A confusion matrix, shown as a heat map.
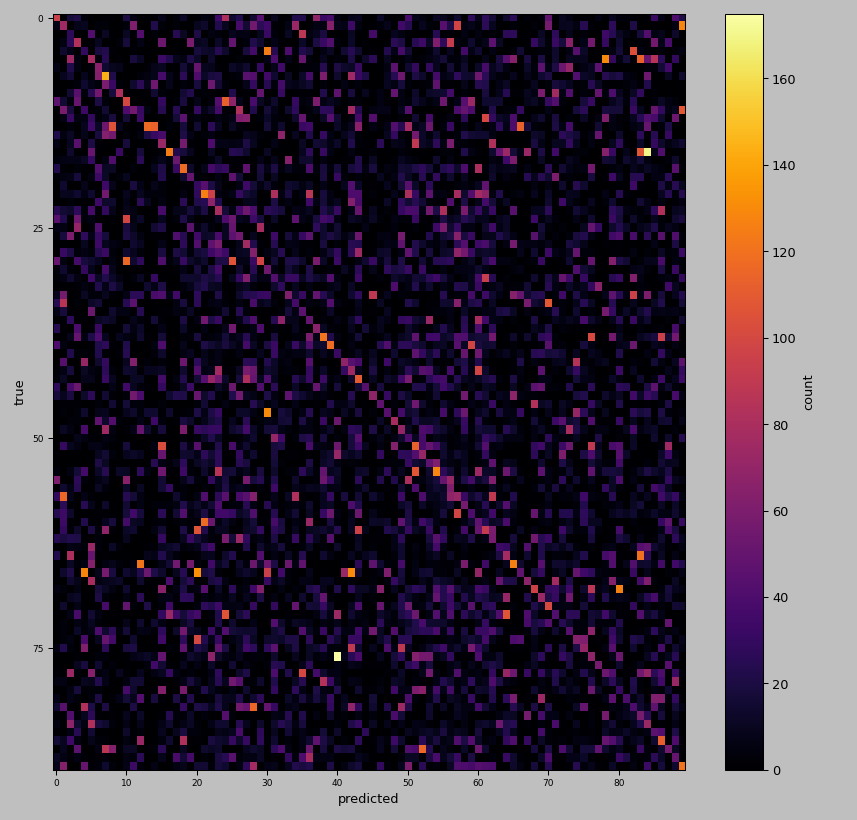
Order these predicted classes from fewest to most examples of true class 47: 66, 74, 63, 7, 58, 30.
7, 63, 66, 58, 74, 30
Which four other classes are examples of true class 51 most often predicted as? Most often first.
15, 76, 87, 48
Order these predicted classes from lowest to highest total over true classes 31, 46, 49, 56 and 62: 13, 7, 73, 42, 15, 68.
13, 42, 15, 7, 73, 68
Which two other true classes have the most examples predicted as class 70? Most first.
34, 1
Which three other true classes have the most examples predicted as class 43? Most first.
61, 28, 13
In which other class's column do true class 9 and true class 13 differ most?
66
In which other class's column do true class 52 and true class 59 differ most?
57
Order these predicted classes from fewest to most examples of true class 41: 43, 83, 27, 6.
83, 6, 27, 43
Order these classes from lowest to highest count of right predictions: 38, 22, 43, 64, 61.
22, 64, 61, 43, 38
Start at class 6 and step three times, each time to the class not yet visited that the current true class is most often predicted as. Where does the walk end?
40
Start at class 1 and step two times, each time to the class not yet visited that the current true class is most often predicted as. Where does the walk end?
28
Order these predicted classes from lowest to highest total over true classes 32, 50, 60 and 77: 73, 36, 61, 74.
74, 73, 61, 36
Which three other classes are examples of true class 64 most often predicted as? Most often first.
83, 2, 5
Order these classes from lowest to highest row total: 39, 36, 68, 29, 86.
36, 39, 86, 68, 29
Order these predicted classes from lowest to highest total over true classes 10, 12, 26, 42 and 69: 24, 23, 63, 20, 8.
8, 63, 20, 24, 23
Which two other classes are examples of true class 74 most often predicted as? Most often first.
20, 75
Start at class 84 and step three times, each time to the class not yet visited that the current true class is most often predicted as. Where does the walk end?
35
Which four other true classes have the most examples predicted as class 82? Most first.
4, 33, 31, 39
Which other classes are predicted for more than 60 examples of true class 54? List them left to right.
23, 51, 60
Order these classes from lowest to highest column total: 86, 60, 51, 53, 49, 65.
65, 53, 86, 49, 51, 60
